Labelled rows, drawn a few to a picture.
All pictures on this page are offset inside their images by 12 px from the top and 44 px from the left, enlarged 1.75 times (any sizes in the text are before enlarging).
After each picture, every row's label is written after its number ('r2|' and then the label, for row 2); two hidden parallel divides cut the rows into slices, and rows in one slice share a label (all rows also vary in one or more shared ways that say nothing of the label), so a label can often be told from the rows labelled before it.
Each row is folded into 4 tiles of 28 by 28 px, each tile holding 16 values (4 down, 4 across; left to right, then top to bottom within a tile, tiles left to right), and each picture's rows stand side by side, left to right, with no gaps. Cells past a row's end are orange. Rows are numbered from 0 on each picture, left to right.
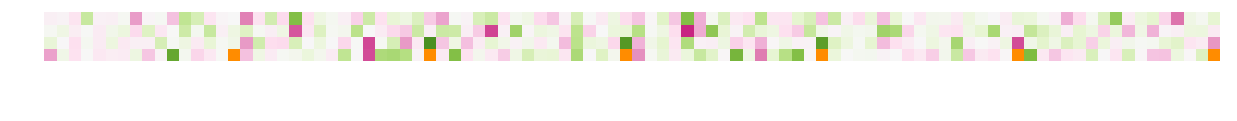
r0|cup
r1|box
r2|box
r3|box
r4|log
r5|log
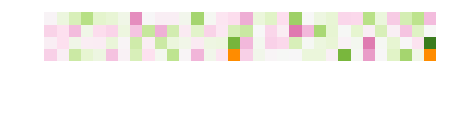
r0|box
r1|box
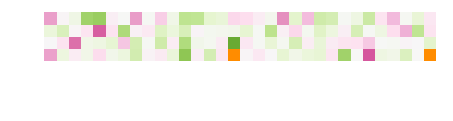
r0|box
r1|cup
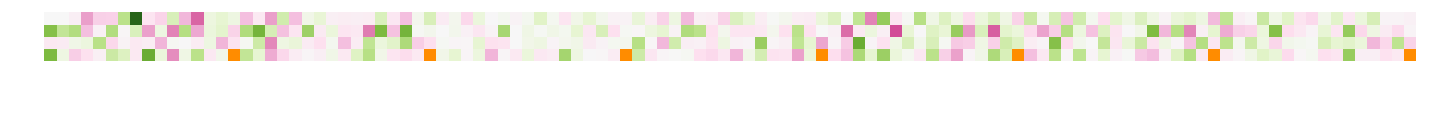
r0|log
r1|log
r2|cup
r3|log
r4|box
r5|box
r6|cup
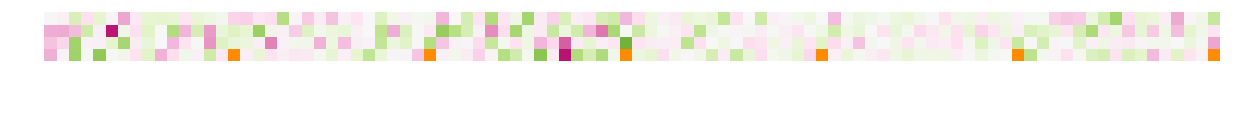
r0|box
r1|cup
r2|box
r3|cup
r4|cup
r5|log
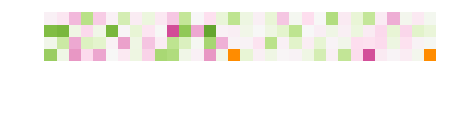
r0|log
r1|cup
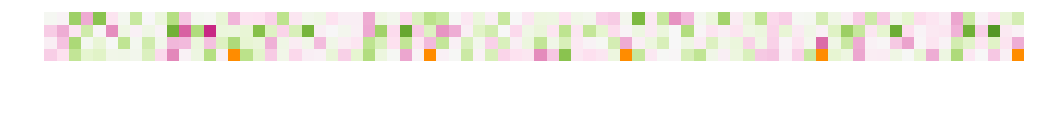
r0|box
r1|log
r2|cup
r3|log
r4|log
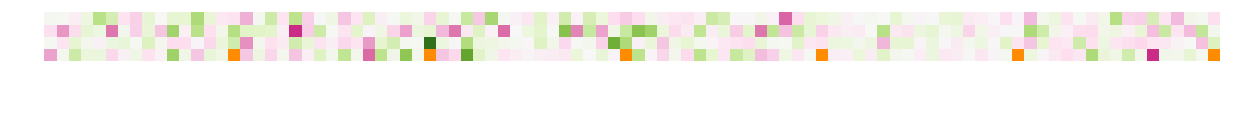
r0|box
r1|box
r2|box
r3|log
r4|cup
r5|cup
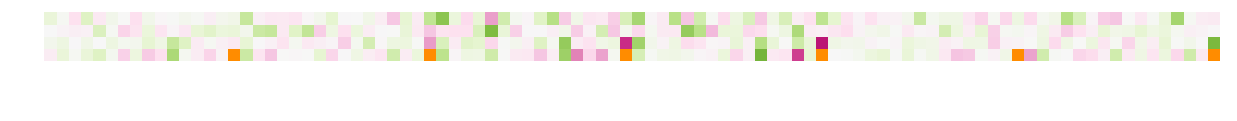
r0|cup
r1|log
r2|log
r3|log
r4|cup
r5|box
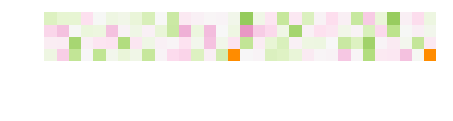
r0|cup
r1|cup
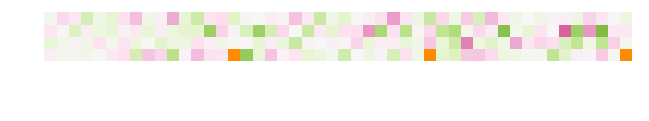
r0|cup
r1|log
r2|log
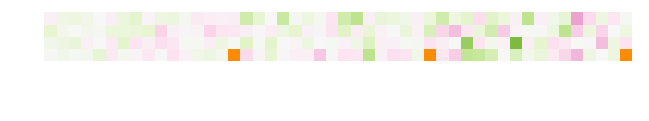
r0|cup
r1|cup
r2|cup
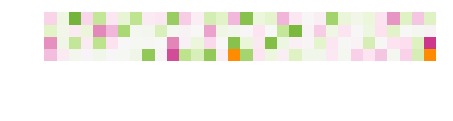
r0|box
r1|log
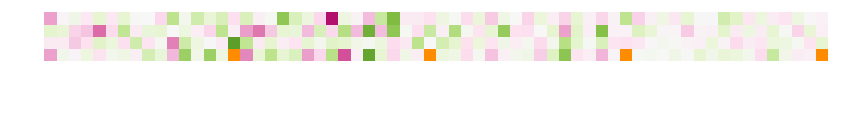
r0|box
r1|box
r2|log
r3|cup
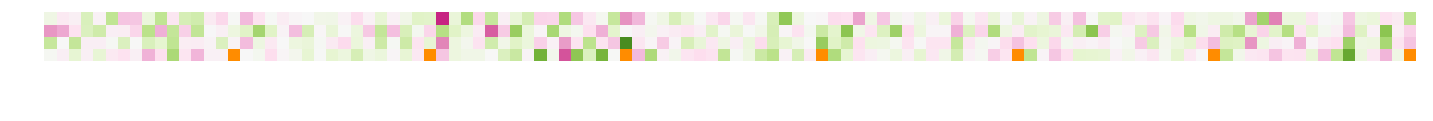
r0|cup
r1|cup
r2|box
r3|box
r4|log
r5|log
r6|log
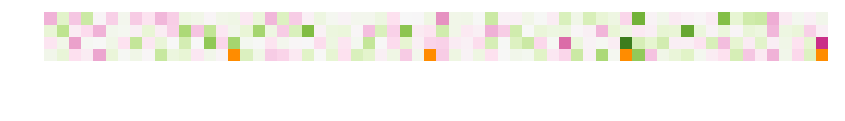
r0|cup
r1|log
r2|box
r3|log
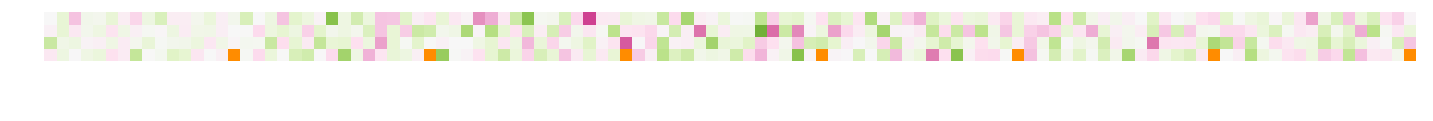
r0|cup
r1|cup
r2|log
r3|box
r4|cup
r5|box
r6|cup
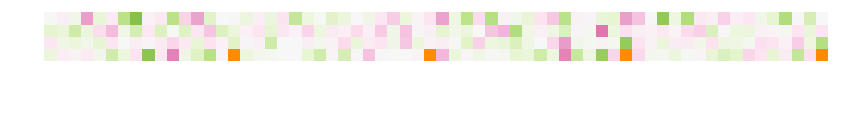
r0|cup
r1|cup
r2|box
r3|box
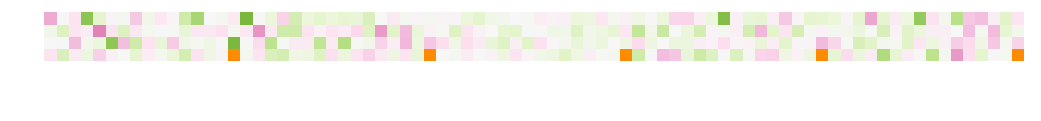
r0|box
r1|cup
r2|cup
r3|log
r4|cup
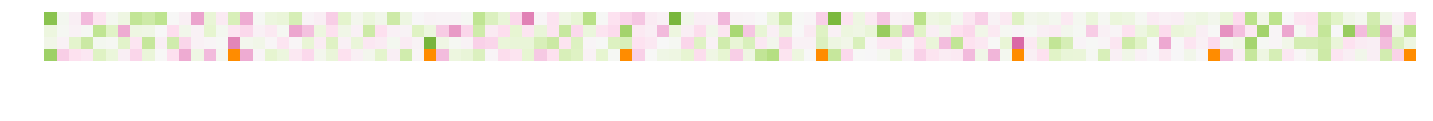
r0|log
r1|box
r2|box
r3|box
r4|log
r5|cup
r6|box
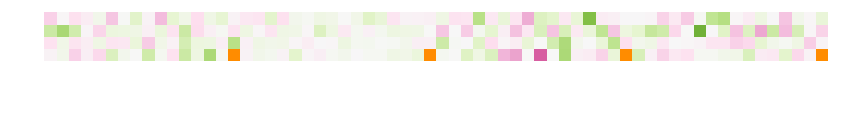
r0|cup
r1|cup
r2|cup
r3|log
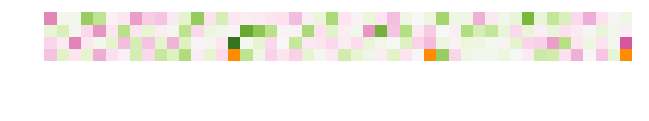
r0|box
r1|log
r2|log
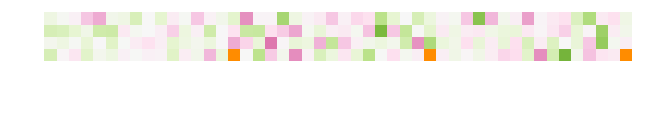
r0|log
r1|cup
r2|cup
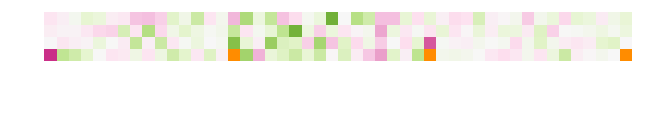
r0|box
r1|log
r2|cup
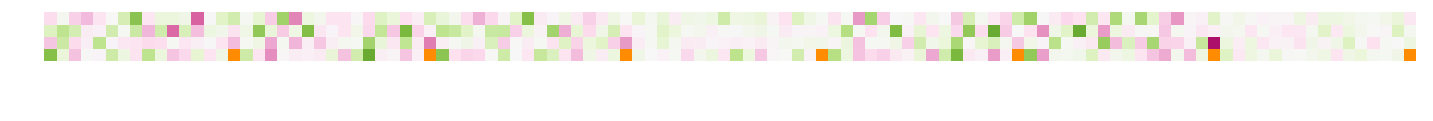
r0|log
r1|log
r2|log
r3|cup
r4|log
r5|log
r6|cup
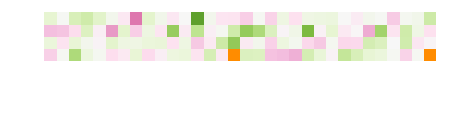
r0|box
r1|log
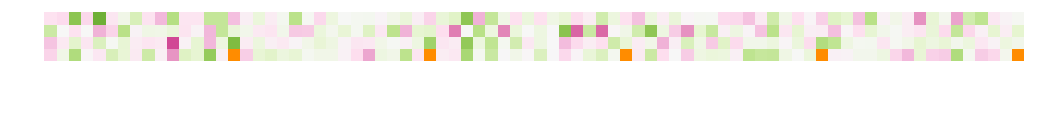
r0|box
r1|box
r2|box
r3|cup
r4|cup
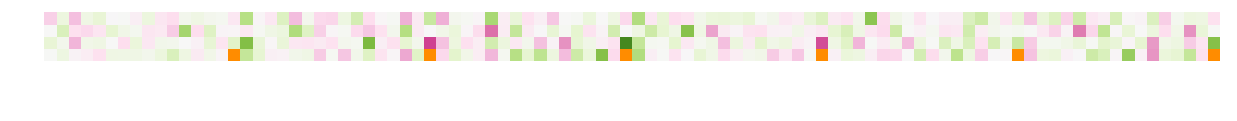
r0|cup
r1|log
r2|box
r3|log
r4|cup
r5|box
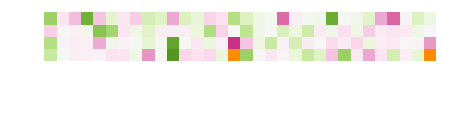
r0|log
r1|log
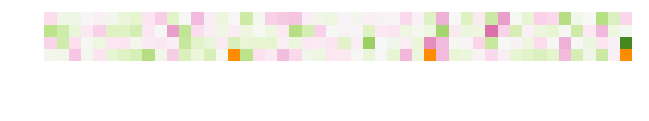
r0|cup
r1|log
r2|box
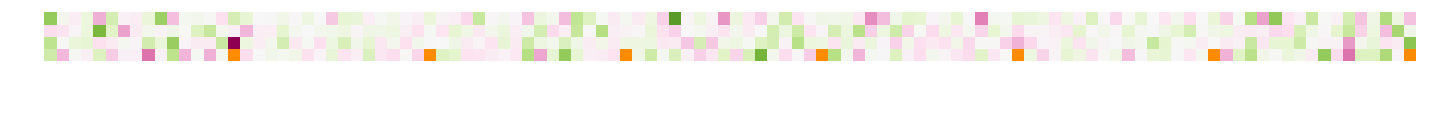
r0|log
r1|cup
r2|cup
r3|cup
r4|log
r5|cup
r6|box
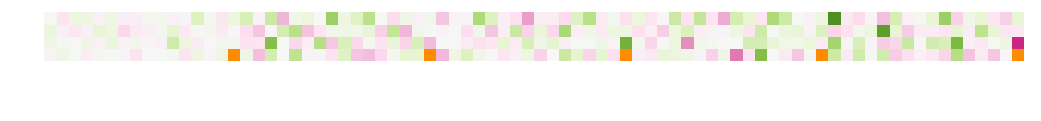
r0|cup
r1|cup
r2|box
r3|cup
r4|log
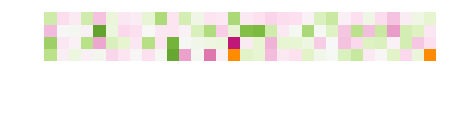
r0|log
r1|log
